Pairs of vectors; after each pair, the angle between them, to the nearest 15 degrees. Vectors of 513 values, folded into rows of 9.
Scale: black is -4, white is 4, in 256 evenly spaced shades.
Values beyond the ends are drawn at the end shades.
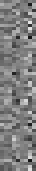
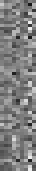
15 degrees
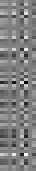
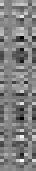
60 degrees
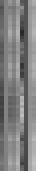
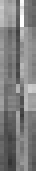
120 degrees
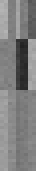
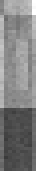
105 degrees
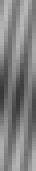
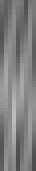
150 degrees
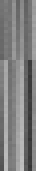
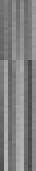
15 degrees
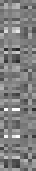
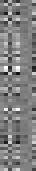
75 degrees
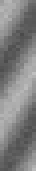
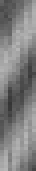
165 degrees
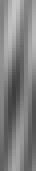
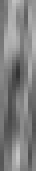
30 degrees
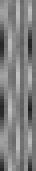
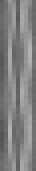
90 degrees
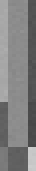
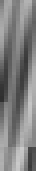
120 degrees
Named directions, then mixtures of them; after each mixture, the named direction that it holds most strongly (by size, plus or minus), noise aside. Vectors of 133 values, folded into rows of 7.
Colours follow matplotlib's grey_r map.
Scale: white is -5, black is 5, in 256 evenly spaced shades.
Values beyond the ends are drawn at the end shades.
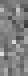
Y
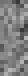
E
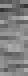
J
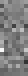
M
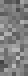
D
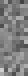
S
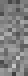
D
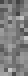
S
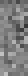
Y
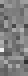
M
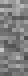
J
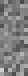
S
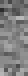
J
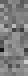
M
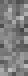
S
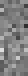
D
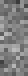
D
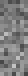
D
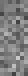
D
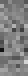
M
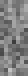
Y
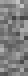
E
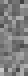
S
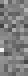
M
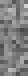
E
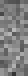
D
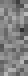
E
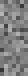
S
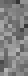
D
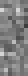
Y
